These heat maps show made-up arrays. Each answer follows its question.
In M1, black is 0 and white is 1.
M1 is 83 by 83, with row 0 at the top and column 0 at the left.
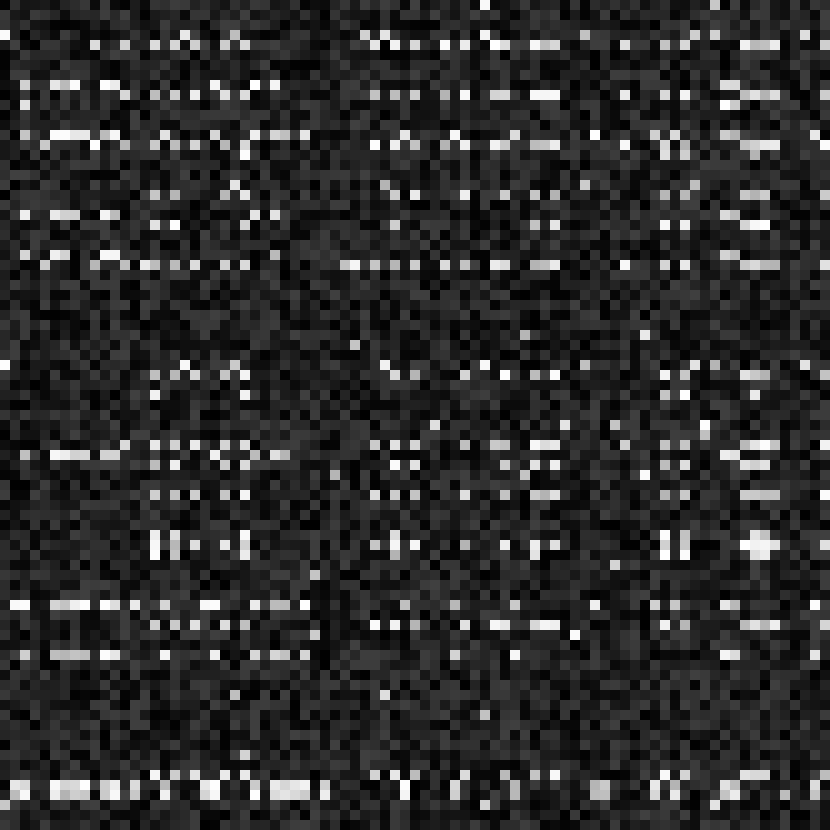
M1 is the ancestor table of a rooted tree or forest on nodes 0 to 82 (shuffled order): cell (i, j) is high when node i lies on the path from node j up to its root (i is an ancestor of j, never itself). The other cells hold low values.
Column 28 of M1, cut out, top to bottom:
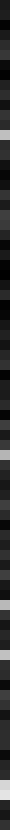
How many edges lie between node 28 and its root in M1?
6
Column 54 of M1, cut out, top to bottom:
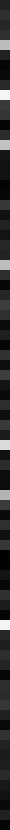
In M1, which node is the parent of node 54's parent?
62
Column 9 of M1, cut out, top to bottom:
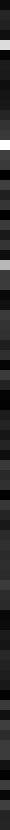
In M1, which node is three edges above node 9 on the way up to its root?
26
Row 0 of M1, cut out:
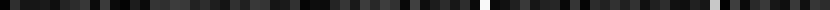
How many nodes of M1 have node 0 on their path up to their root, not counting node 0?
2
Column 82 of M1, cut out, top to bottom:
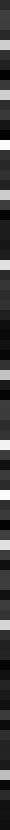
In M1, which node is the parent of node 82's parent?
37
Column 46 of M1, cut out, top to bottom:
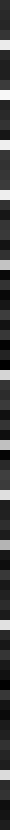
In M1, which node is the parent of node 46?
19
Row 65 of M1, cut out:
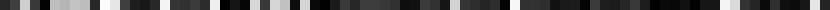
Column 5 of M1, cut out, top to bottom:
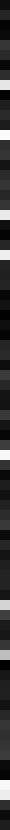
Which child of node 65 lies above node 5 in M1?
45
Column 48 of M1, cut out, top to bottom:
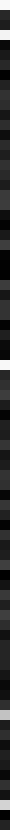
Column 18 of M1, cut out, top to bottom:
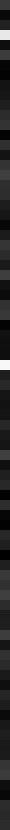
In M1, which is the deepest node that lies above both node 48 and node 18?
36
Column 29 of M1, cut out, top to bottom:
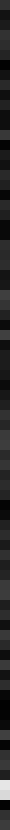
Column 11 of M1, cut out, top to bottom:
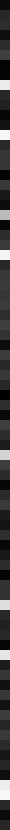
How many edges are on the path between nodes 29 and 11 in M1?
9
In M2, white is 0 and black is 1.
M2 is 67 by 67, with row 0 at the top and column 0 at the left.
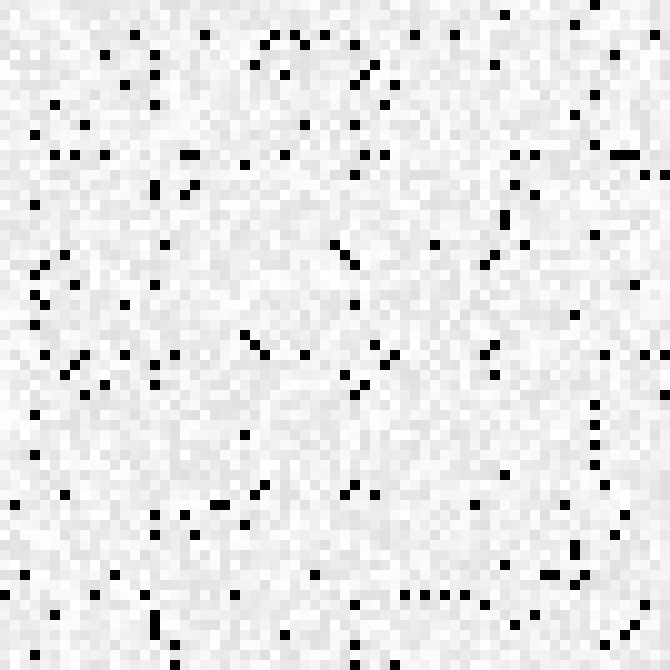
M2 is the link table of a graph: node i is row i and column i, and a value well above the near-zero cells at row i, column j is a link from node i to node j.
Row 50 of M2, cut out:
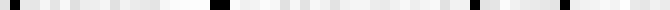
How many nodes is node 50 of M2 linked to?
5
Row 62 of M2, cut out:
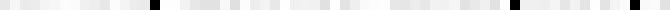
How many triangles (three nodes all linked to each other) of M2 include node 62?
2
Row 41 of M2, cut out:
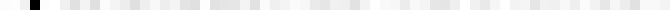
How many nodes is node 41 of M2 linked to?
1
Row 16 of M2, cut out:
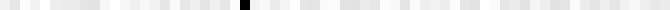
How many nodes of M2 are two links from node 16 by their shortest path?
3
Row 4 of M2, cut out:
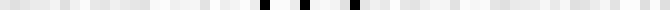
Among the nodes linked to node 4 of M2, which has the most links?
node 35
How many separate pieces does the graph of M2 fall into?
8
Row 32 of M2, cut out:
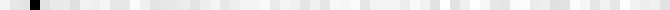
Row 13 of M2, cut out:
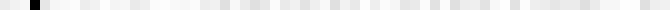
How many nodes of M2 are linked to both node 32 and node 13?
1
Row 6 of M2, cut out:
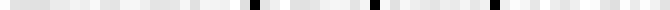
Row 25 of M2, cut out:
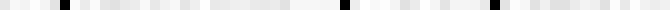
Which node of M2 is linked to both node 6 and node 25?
node 49
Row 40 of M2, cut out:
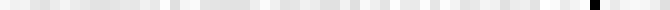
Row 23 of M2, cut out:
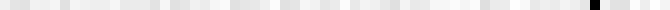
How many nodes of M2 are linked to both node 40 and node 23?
1
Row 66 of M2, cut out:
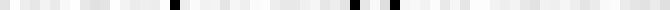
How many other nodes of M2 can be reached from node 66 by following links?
11
